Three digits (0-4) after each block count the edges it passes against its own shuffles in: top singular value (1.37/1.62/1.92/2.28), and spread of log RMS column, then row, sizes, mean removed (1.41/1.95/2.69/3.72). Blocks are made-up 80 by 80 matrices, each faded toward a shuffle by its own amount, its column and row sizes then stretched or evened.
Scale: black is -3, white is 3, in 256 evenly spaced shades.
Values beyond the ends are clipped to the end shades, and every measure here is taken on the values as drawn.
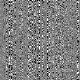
3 4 0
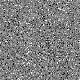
2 1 0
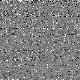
0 1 3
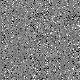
0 2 0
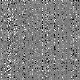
1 4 2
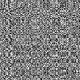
4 2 0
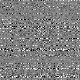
2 1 4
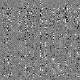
0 3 2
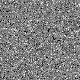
0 0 1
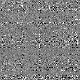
2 2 3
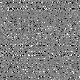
3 0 3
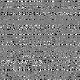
4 1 4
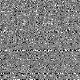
3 0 3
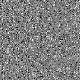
3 1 0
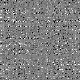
2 2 3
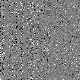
0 3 0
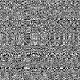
4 0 3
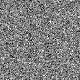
2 0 0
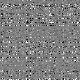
0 2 4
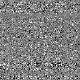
1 2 3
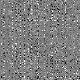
3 3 2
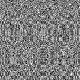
4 0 0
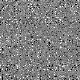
0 2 2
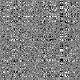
4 3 3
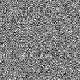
4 0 0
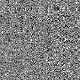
2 2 1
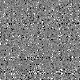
2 2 2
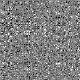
3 2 2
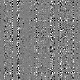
3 4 2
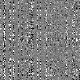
3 4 2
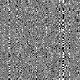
4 3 1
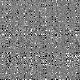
1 3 3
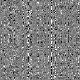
4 3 1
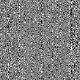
1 3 0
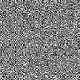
4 2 1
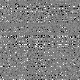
3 1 3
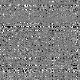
2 2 3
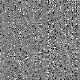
2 3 0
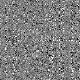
1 3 1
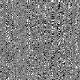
3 3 0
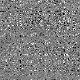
1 2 3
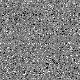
1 0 2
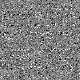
1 1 2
